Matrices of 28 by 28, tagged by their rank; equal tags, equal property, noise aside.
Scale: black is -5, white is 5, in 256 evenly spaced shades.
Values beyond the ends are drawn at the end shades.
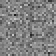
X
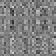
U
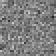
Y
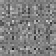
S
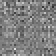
X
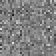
X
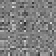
U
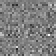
S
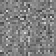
X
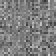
S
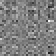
U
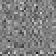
X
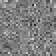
X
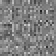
S
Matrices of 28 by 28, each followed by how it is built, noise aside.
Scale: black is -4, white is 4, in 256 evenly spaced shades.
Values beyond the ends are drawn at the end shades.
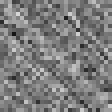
Toeplitz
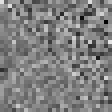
upper triangular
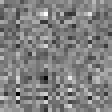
low rank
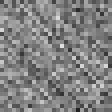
Toeplitz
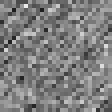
Hankel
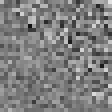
upper triangular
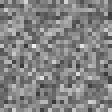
repeating columns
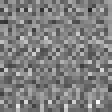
repeating columns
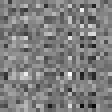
low rank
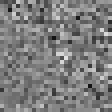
upper triangular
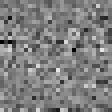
uneven rows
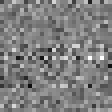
uneven rows
